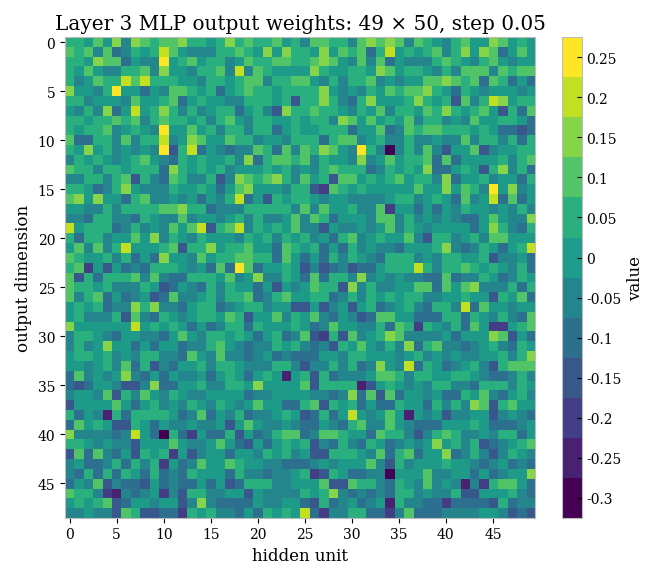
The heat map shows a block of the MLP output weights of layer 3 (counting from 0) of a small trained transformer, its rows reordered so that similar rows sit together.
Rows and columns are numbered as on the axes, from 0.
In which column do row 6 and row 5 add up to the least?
41
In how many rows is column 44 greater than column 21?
18
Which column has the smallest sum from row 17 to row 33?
27
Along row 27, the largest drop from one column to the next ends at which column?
43
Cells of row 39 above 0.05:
4
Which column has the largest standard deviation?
10
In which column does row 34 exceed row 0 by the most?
6
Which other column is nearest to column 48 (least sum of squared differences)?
16
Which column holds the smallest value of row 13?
44
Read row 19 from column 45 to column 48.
0.15 0.05 -0.05 -0.1
